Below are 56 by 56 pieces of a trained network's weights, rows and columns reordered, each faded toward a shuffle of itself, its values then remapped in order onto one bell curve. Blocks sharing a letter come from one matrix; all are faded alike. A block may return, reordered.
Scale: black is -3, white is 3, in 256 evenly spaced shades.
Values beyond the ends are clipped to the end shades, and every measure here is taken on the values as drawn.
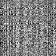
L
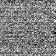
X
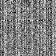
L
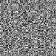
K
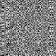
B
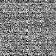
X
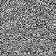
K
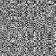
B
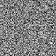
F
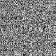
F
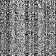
L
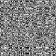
K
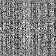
L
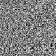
B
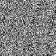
B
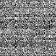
X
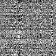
X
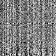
L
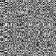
B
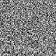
F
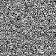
F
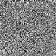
F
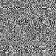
K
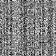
L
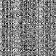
L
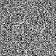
F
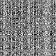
L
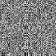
B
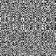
B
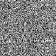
F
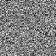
F
